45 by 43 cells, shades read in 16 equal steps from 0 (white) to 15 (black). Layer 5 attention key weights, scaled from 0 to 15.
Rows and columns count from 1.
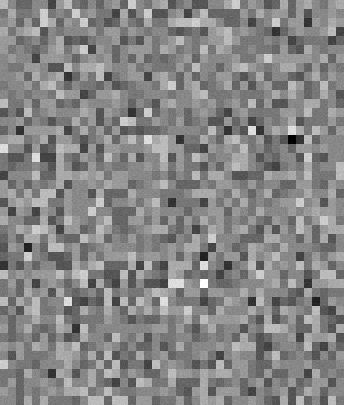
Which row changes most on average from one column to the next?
34
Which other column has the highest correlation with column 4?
27
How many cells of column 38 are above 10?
3
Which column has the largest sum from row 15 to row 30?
33
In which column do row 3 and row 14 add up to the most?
32
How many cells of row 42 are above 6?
26
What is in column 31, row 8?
4
